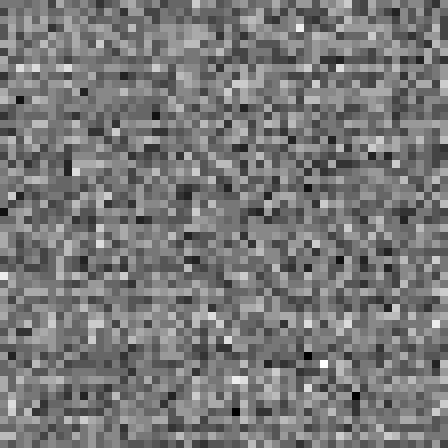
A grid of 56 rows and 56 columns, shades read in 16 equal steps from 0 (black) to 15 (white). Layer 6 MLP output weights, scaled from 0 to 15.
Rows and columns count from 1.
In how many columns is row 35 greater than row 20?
37
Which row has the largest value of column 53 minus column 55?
46
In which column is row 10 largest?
23
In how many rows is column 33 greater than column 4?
26
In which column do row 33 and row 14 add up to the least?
25
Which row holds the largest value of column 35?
47
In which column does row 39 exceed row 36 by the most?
50
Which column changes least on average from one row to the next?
7
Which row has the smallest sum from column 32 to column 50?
8
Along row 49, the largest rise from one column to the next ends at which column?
39
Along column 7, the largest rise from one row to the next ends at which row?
5
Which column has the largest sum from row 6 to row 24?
10
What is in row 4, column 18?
6
